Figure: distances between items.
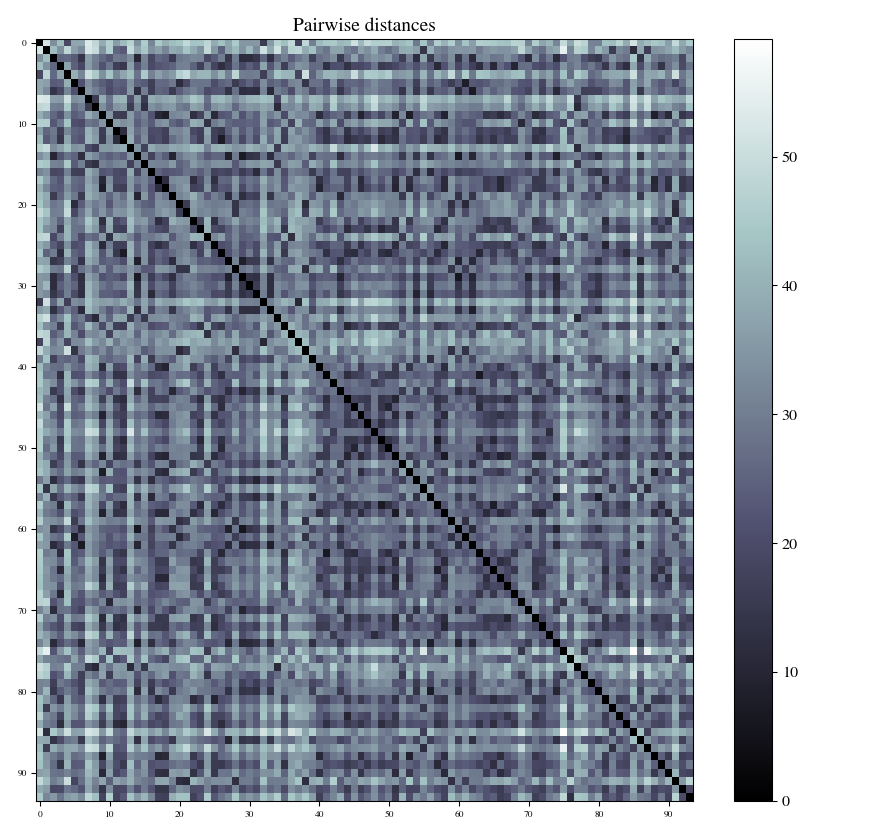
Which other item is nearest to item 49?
57
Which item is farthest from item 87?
75
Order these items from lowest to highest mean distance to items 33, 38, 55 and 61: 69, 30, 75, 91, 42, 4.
91, 30, 69, 42, 75, 4
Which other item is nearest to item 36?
24
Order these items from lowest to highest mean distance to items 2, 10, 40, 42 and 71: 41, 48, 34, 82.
41, 48, 82, 34
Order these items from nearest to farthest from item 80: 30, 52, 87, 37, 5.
30, 52, 5, 37, 87
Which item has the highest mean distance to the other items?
0
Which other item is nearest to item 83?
44
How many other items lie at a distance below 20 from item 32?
3
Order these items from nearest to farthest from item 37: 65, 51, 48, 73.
51, 65, 73, 48
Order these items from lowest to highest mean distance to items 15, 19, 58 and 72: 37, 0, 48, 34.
34, 48, 37, 0
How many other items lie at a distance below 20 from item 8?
5
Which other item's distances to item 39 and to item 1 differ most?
85
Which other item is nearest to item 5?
61
